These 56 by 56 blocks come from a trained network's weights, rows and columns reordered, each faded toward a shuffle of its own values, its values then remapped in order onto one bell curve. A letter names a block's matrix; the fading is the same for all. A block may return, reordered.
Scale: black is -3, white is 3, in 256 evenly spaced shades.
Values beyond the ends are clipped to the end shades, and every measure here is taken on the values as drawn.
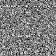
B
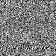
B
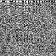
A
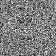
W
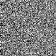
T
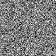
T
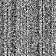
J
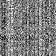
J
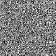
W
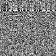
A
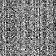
J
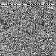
A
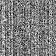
J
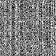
J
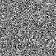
T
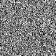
W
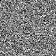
W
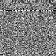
A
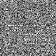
B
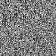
W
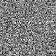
W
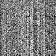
J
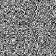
T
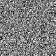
B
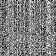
J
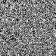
B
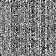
J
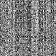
J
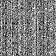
J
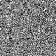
W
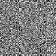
A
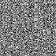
A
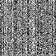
J
